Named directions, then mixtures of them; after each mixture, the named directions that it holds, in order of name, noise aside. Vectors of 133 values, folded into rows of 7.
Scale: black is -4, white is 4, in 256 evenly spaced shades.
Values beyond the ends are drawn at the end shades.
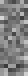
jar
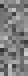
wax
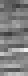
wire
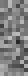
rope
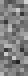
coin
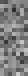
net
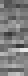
wire.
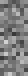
net, wire.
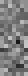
jar, rope.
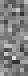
coin.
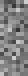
coin, net.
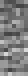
coin, wire.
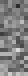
rope, wire.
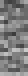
coin, jar, wire.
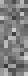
jar.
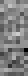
rope, wax, wire.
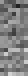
coin, wax, wire.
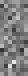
wax.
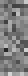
coin, wax, wire.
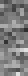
net, wire.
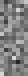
coin, net.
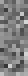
jar, net, wax.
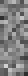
jar.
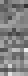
wax, wire.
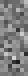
coin, wax.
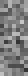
rope.
